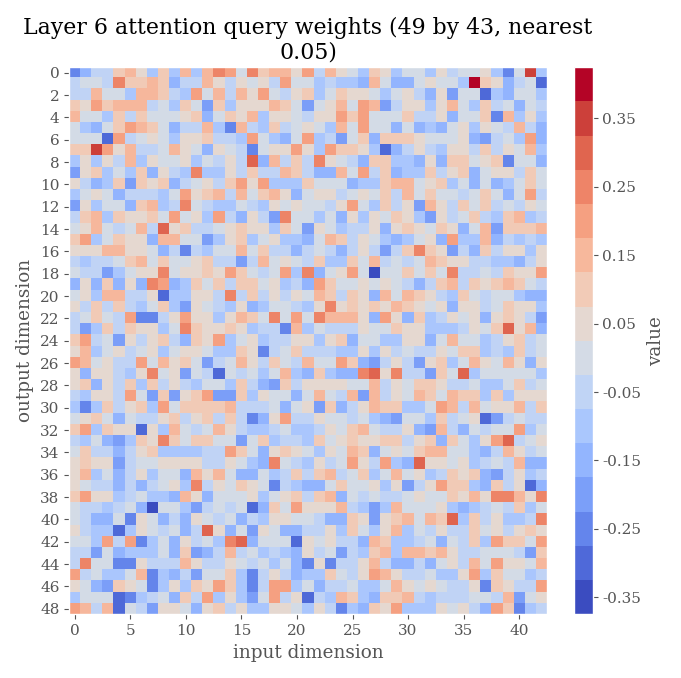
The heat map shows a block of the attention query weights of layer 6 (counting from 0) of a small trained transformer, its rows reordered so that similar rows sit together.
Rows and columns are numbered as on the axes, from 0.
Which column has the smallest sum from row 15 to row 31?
17
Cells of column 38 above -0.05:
28
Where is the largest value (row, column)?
1, 36
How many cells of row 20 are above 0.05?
11
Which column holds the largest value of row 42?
15
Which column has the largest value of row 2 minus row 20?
8
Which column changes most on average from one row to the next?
24
